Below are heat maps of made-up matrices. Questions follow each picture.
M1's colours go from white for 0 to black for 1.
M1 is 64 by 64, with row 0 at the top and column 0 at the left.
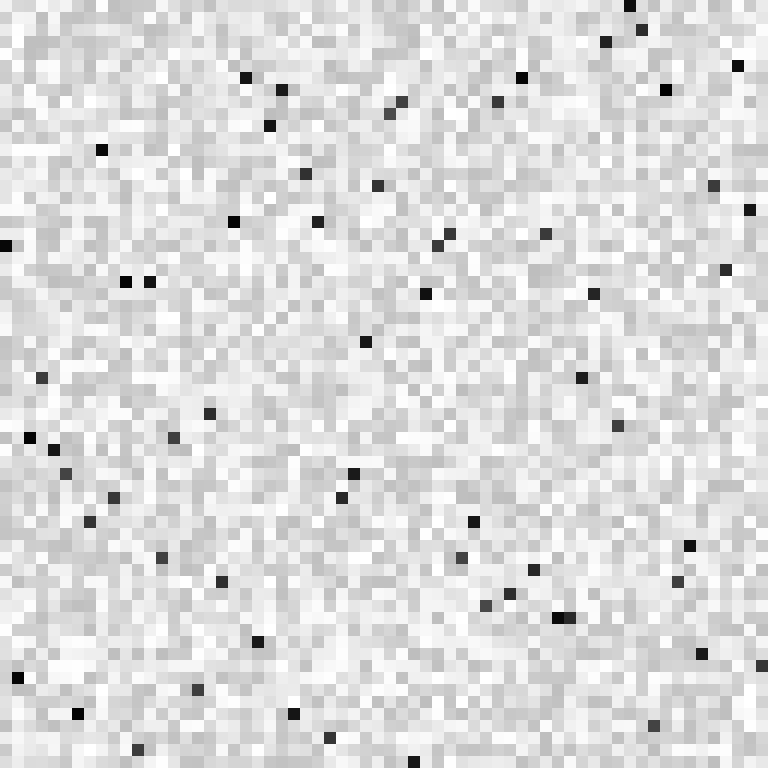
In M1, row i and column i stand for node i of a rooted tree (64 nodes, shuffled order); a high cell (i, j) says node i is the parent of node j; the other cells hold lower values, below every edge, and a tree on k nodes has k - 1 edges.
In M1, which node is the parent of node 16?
57
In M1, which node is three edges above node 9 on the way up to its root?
12
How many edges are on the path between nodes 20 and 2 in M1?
2
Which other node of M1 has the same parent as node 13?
38
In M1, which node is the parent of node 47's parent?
35
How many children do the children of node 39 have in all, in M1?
1
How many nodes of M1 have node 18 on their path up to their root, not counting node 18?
7
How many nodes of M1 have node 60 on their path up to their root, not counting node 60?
2
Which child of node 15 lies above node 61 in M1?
59
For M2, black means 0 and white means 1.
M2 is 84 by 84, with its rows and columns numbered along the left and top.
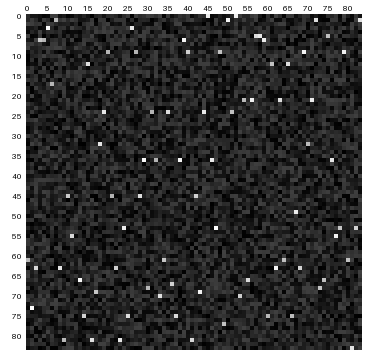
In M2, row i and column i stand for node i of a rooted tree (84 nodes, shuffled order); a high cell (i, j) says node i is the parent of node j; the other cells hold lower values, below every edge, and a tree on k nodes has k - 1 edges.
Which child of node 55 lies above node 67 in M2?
77
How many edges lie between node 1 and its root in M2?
8
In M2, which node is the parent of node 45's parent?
61
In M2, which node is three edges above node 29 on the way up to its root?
49
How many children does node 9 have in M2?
6
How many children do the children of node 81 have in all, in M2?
6
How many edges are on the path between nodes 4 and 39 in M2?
2
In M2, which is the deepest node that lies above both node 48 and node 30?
68
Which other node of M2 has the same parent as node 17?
43
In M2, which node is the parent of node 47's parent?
70
